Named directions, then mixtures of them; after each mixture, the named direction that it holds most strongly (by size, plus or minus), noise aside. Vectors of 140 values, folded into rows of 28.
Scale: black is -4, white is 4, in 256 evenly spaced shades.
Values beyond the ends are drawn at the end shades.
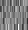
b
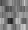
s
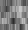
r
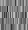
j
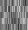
b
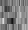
s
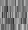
j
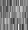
b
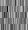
j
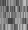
s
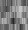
r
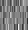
b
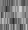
r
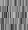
j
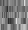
s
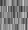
j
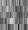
b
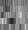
r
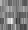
s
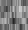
r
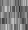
r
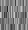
j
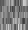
b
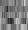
s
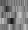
s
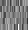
b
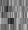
s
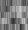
r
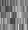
r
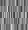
j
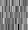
b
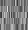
j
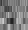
s
